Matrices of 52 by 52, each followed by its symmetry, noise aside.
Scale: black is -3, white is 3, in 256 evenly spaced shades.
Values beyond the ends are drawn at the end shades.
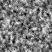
same after a half turn.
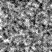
antisymmetric.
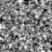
antisymmetric.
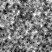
no symmetry.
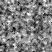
antisymmetric.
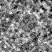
symmetric across the other diagonal.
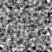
antisymmetric.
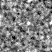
symmetric across the other diagonal.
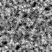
same after a half turn.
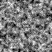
same after a half turn.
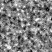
antisymmetric.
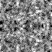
mirrored top to bottom.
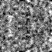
mirrored top to bottom.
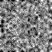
mirrored top to bottom.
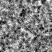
no symmetry.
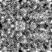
mirrored top to bottom.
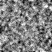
no symmetry.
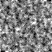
same after a half turn.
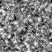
no symmetry.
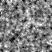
symmetric across the other diagonal.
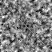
same after a half turn.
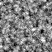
no symmetry.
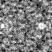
mirrored top to bottom.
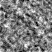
symmetric across the other diagonal.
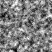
antisymmetric.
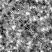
symmetric.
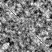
symmetric across the other diagonal.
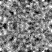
mirrored top to bottom.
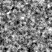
antisymmetric.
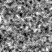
no symmetry.
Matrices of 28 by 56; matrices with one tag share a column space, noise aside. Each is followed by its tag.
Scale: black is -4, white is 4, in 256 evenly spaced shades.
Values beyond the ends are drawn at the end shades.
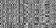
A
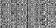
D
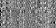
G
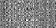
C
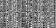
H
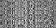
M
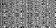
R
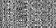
C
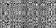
D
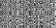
D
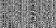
H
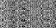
M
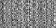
C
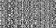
M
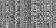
H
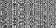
D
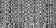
A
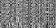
A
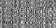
G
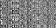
M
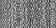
C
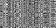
R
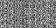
M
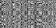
D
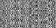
M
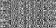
M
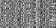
C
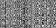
M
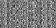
M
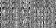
G
